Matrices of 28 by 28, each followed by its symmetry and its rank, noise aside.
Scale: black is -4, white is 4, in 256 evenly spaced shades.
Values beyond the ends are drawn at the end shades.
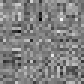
no symmetry, rank four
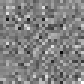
symmetric, rank five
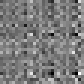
no symmetry, rank three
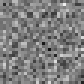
symmetric, rank four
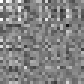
no symmetry, rank three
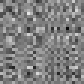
no symmetry, rank three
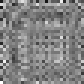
no symmetry, rank three
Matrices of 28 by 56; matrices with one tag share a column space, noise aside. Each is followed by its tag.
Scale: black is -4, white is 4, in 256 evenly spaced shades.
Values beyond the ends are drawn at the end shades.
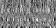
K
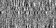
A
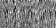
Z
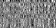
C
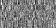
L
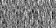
Z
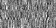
L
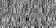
K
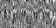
Z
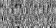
K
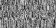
L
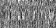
Z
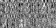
C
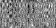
C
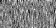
Z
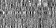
A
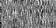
Z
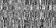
L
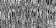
Z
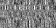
L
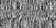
L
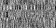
L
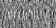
Z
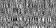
K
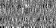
K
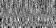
K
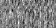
Z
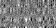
K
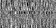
A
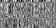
C
